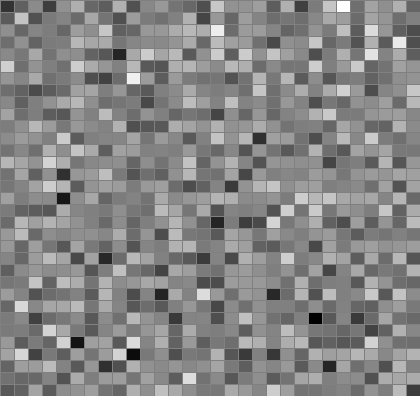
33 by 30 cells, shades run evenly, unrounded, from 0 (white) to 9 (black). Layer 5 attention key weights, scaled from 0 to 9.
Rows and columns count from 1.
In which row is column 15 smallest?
25
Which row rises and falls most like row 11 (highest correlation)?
23
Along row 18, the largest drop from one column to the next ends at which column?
21
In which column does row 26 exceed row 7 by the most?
10
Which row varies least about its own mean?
20
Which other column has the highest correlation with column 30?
26
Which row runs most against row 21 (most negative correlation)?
16
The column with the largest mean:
15
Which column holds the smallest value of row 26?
2
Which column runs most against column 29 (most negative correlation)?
28
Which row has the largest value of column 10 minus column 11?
30
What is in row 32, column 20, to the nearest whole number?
6
